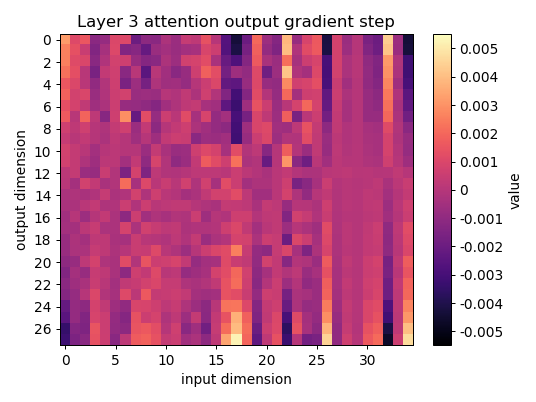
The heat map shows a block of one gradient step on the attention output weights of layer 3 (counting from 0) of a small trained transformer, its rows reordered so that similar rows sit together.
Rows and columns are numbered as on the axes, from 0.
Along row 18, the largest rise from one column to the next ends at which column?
23
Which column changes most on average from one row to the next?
6
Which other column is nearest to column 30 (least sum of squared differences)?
21
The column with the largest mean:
22
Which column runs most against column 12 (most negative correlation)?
15
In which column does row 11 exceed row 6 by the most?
17
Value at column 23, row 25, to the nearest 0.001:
0.001
